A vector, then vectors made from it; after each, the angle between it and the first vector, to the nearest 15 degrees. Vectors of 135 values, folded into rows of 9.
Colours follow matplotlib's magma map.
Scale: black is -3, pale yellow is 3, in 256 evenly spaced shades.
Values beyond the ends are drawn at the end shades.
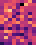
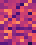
30 degrees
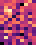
15 degrees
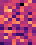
15 degrees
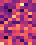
150 degrees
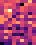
15 degrees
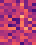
105 degrees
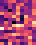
120 degrees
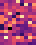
45 degrees
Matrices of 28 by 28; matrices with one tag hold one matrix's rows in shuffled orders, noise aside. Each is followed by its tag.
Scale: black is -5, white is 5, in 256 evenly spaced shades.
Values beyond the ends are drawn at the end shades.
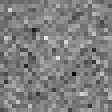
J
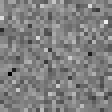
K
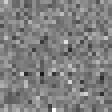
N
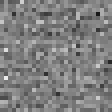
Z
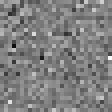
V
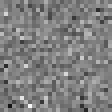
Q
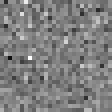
Q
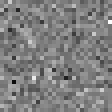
V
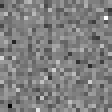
K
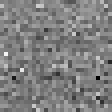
Z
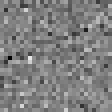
Q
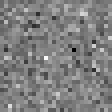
J
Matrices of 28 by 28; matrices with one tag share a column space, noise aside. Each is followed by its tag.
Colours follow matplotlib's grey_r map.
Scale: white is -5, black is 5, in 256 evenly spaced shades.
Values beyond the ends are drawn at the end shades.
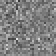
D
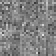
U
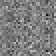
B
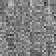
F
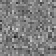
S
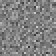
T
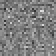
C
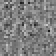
U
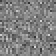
S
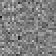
T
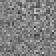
T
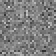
B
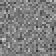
D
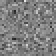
D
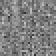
F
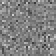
S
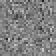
D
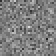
D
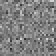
D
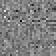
C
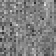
U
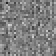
U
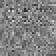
C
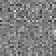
C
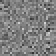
T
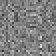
B
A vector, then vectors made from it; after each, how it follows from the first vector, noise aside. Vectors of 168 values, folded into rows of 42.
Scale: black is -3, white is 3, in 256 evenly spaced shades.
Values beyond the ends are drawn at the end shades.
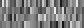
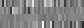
wrapped around, partly zeroed.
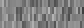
wrapped around, negated, shrunk.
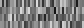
negated.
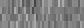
wrapped around, shrunk.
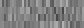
negated, shrunk.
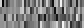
negated.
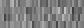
wrapped around, negated, shrunk.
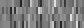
wrapped around, partly zeroed.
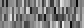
negated.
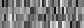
negated.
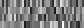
negated.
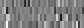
wrapped around, partly zeroed.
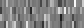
wrapped around, partly zeroed.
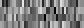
negated.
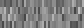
wrapped around, negated, shrunk.
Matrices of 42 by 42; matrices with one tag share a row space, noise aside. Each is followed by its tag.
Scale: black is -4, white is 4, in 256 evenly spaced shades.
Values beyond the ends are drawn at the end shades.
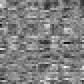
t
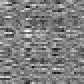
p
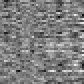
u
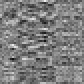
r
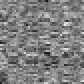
t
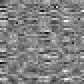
t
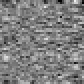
u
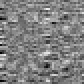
t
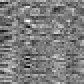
p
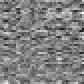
u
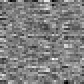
t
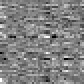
t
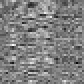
r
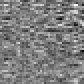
u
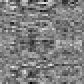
r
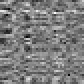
p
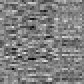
r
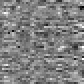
u
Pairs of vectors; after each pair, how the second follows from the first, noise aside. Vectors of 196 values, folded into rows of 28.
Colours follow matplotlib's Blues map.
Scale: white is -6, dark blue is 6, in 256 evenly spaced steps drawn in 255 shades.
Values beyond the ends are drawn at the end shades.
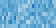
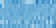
wrapped around, partly zeroed.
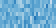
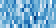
scaled up.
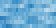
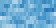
negated.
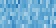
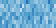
wrapped around, negated.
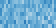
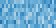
copied.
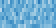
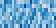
reversed, negated, scaled up.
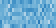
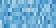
negated.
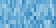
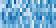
reversed, negated, scaled up.
